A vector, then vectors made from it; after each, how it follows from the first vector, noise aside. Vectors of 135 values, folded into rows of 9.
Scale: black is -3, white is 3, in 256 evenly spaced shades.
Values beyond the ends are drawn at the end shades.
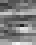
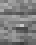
negated, shrunk.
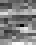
copied.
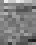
reversed, partly zeroed.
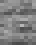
negated, shrunk.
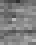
reversed, negated, shrunk.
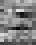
wrapped around, negated.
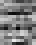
wrapped around, negated.
